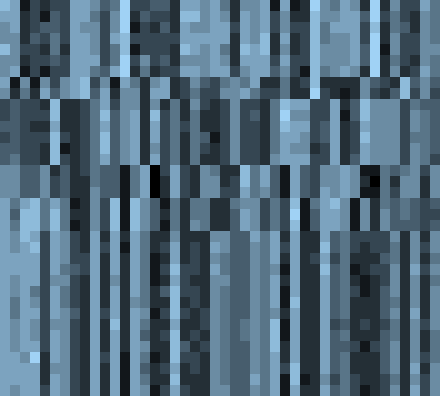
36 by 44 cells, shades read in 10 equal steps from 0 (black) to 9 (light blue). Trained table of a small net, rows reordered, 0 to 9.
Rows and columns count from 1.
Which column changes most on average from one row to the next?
37
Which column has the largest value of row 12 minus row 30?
29
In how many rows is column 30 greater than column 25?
24
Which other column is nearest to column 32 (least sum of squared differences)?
9
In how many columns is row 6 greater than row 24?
25
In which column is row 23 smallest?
13
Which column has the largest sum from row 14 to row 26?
30
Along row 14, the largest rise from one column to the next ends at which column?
6
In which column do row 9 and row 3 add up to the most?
32
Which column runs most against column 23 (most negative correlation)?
39
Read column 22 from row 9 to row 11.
3 2 2
